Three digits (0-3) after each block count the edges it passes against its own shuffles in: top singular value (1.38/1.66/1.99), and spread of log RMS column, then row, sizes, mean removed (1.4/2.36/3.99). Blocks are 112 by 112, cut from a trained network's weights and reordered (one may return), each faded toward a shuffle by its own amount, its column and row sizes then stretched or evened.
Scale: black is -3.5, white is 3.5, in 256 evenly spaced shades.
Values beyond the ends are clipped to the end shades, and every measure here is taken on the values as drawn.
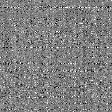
2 0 2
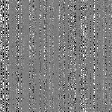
2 3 1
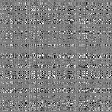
3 2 3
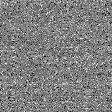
1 0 0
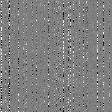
2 3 0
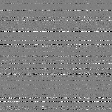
3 1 3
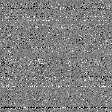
2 1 2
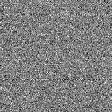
2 0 0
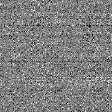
2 2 0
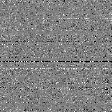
3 1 2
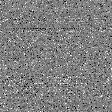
0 0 1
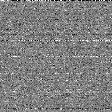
3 0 2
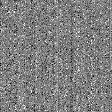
1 1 0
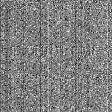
3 0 1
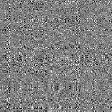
3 2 2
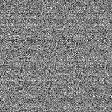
2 1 0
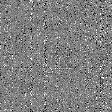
0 2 0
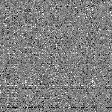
2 1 1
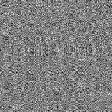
3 0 1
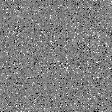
0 1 1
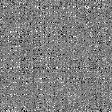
1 1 2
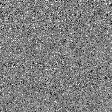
0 0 1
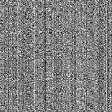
3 0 1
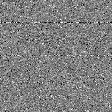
2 0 1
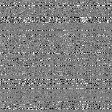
2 0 3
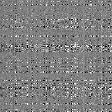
2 2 3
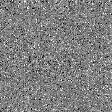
0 0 1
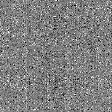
1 1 1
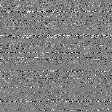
1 0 3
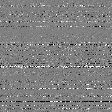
3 0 3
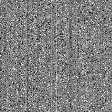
1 1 0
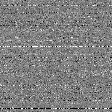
3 0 2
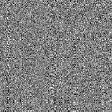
3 2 1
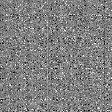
1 1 2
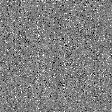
0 1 1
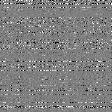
2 1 3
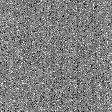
0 0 0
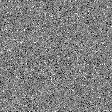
0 0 1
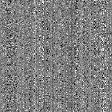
2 2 1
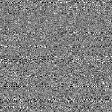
3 1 2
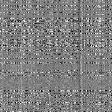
3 0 3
